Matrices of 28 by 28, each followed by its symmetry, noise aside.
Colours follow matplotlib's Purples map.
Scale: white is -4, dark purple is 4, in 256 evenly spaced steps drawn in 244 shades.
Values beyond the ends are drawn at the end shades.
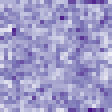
mirrored top to bottom.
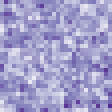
symmetric across the other diagonal.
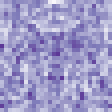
mirrored left to right.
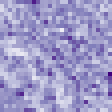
symmetric across the other diagonal.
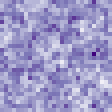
symmetric.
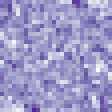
same after a half turn.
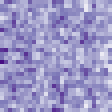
mirrored top to bottom.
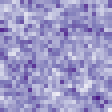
symmetric.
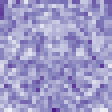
mirrored left to right.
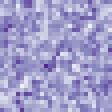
same after a half turn.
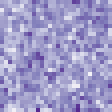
no symmetry.
